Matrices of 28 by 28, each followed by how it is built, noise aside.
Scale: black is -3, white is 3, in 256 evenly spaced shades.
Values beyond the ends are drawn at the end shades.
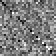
diagonal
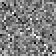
diagonal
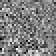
lower triangular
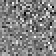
upper triangular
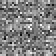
blocks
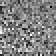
lower triangular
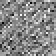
Hankel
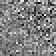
upper triangular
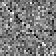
diagonal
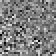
lower triangular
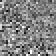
lower triangular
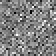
Hankel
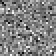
diagonal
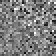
upper triangular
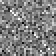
diagonal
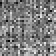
blocks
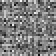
blocks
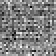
blocks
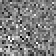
lower triangular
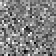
lower triangular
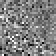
lower triangular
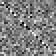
diagonal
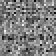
blocks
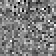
upper triangular
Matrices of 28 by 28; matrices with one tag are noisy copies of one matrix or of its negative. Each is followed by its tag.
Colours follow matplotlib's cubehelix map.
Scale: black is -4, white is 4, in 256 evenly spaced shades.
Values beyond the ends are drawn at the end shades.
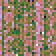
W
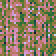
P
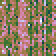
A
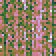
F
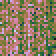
P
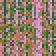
F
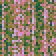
W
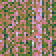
F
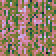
A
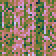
W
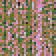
F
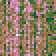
P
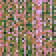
F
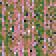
W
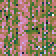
A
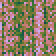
W
